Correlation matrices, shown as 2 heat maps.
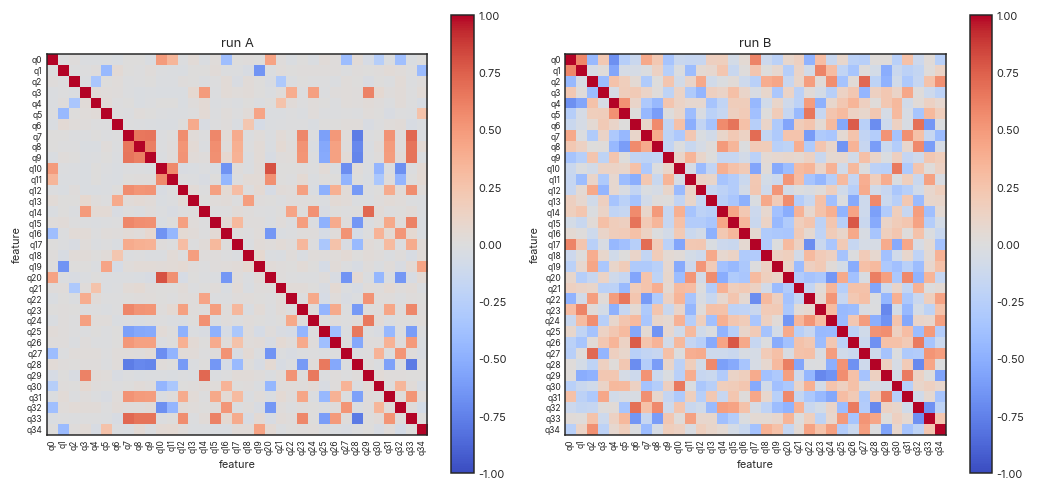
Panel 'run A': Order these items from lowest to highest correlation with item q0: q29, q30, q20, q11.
q30, q29, q11, q20
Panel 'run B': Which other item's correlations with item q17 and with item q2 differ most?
q22
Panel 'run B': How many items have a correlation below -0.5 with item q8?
4
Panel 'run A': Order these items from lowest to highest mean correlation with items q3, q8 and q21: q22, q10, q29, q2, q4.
q2, q10, q4, q22, q29
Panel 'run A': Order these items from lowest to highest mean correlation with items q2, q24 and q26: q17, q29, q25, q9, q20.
q25, q20, q17, q9, q29
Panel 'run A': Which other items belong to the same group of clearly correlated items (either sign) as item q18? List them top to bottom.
q6, q13
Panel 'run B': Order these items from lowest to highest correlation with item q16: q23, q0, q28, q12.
q28, q23, q12, q0
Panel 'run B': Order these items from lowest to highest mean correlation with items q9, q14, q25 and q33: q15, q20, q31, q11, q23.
q23, q15, q31, q20, q11
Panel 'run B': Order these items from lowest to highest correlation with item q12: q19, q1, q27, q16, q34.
q16, q1, q34, q27, q19
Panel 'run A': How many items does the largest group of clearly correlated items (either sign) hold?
12
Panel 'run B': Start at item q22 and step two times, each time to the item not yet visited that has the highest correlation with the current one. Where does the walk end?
q4
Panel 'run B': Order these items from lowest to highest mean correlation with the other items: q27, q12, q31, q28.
q28, q12, q31, q27
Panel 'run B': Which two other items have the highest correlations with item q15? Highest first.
q26, q6
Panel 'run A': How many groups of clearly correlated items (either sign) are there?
6
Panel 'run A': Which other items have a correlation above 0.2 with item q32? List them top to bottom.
q16, q27, q30
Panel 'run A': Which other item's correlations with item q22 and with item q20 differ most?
q10
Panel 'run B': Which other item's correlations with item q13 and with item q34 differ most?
q24
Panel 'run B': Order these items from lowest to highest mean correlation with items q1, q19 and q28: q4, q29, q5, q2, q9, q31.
q29, q4, q31, q9, q2, q5
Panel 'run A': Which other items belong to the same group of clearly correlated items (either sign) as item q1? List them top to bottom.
q5, q19, q34
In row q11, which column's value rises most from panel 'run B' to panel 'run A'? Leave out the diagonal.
q10
